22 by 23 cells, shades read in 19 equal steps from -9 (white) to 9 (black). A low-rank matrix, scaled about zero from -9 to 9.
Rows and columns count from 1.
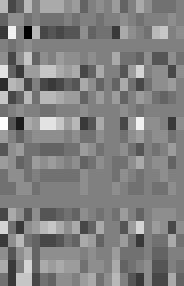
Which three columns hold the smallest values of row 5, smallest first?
4, 15, 8
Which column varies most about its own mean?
1
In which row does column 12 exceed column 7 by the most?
10
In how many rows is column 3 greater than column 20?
8
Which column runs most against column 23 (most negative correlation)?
12
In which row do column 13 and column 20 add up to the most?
22
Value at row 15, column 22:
-1
